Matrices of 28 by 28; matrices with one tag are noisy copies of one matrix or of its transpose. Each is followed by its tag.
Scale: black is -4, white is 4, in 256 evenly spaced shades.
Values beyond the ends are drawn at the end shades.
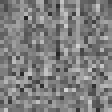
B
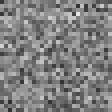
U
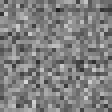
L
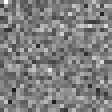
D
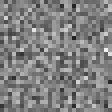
L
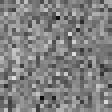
U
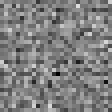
L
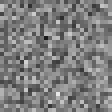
D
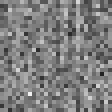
B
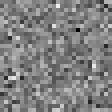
U
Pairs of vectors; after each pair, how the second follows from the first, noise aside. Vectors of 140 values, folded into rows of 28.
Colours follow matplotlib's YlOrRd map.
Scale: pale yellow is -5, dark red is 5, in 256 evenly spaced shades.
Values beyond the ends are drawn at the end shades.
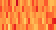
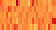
partly zeroed.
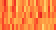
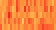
negated, shrunk.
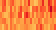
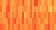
negated, shrunk.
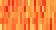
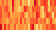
sign-scrambled.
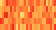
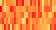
reversed, negated.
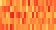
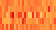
partly zeroed.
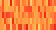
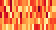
wrapped around, negated, scaled up.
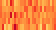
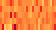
partly zeroed.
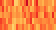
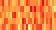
reversed, negated.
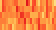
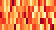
wrapped around, negated, scaled up.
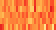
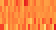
partly zeroed.
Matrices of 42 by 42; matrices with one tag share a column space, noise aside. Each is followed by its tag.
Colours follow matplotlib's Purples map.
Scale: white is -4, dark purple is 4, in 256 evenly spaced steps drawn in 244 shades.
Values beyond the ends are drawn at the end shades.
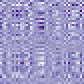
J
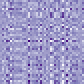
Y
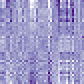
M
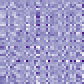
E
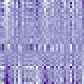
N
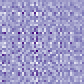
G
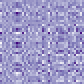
G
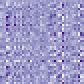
E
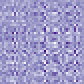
G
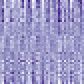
M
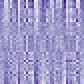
M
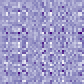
G
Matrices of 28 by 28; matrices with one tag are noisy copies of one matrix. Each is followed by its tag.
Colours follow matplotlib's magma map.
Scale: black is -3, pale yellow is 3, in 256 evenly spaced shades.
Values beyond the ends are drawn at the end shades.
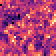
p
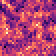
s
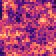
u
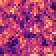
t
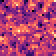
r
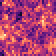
u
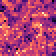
s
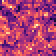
s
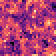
t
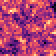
t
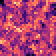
r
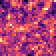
r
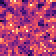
r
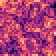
t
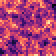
t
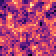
r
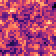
t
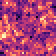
u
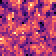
r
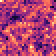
p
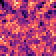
r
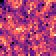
r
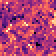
p
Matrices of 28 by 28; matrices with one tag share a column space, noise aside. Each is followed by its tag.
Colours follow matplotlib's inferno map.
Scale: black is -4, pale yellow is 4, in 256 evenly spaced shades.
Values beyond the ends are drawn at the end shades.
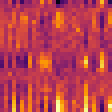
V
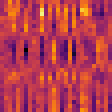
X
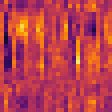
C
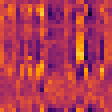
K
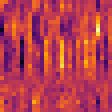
C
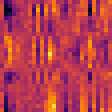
X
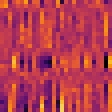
V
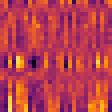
V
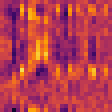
K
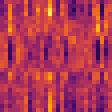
X
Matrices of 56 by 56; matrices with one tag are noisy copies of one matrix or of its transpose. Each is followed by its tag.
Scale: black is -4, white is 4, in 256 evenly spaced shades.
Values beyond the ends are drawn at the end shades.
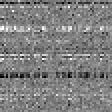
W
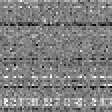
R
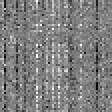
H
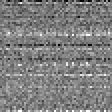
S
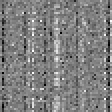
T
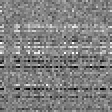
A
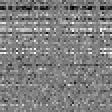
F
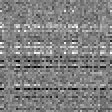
A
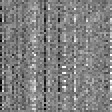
S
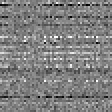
H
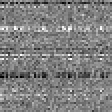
W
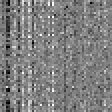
F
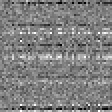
T
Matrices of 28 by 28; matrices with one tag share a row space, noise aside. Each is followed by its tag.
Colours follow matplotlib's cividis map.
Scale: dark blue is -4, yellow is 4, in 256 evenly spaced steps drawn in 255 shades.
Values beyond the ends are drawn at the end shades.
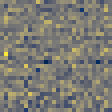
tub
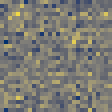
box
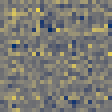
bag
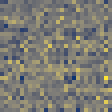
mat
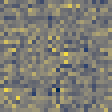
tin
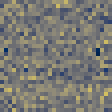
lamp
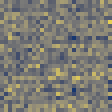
bag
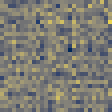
bag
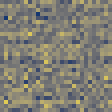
tub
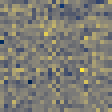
tin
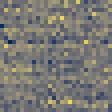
tin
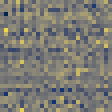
mat
